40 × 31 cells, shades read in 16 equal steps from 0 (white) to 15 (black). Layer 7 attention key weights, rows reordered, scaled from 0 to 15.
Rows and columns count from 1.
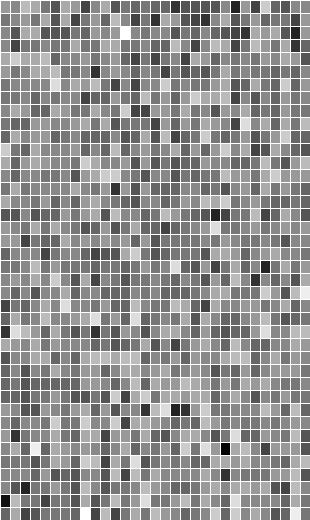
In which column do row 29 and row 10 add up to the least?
25
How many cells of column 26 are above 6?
27
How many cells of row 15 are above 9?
3
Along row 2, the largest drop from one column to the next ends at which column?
17
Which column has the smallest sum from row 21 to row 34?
14
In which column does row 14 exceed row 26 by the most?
2
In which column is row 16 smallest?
23
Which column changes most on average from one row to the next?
12
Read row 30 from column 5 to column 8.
9 9 9 9
